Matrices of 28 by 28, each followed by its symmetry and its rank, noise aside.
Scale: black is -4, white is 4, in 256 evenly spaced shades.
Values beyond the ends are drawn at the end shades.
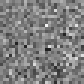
antisymmetric, rank eight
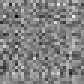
no symmetry, rank six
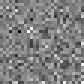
symmetric, rank seven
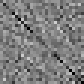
symmetric, rank seven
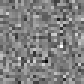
antisymmetric, rank eight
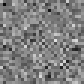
symmetric, rank seven
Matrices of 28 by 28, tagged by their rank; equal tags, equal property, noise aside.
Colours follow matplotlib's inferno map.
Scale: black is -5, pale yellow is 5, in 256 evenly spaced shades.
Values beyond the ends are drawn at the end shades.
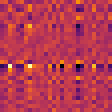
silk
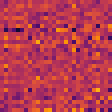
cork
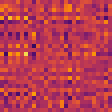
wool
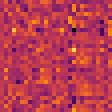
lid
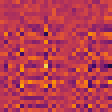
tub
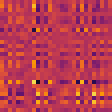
tub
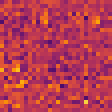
lid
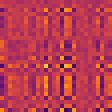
silk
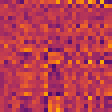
tub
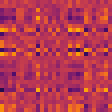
silk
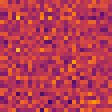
lid
